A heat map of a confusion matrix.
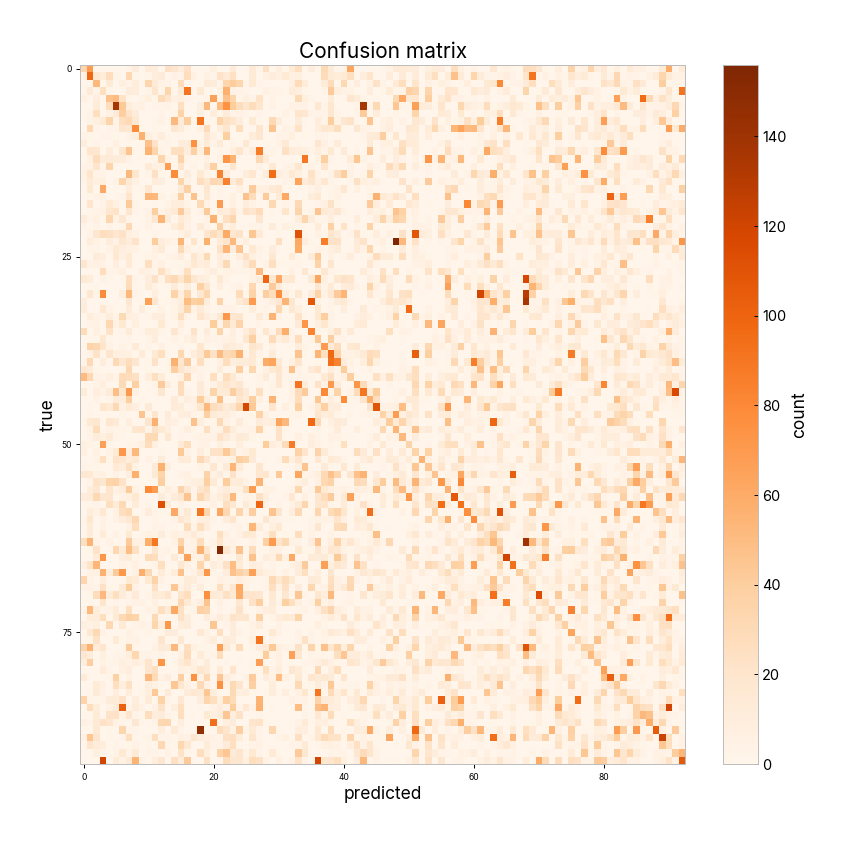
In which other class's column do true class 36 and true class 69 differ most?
24
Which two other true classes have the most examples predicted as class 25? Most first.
45, 17
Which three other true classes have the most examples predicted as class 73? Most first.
43, 58, 85
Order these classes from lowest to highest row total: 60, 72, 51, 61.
61, 60, 51, 72
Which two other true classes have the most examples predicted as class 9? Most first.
67, 46
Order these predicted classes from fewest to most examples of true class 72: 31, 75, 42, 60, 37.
31, 42, 37, 60, 75
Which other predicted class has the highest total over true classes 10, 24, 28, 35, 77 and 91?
68
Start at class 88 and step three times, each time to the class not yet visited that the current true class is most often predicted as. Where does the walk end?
64
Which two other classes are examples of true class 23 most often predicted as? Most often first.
48, 37
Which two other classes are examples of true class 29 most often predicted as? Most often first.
56, 69
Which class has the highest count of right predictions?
5
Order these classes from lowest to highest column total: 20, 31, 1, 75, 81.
31, 20, 81, 1, 75
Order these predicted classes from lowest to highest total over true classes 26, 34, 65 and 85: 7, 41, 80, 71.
41, 7, 80, 71
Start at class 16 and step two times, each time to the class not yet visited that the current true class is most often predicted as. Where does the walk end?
92
